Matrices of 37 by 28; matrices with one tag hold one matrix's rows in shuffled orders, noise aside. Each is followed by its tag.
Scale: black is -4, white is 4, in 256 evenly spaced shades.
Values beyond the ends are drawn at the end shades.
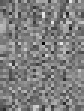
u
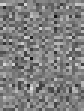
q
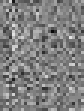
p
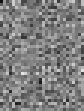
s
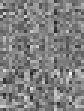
q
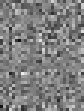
s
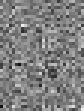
s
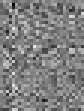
p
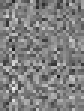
p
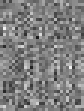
q
